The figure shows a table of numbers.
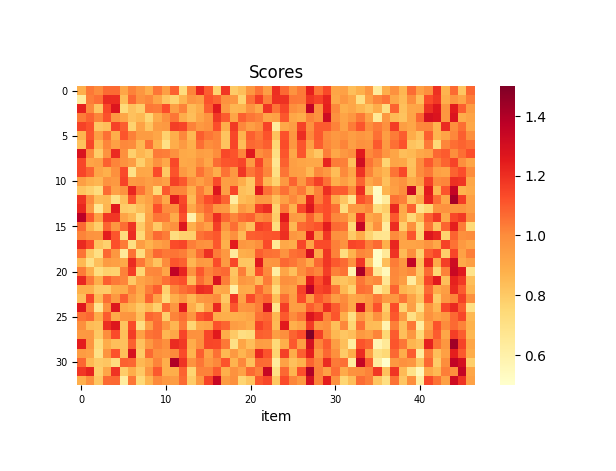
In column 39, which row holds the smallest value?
21
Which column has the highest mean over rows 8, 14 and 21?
0
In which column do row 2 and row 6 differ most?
42
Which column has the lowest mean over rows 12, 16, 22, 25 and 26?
36
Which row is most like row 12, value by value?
28
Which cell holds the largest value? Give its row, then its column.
27, 27
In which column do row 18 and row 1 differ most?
35
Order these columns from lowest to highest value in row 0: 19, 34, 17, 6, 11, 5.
19, 5, 34, 6, 11, 17
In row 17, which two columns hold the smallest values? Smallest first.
23, 6
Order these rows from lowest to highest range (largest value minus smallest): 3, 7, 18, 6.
6, 7, 3, 18
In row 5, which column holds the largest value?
26
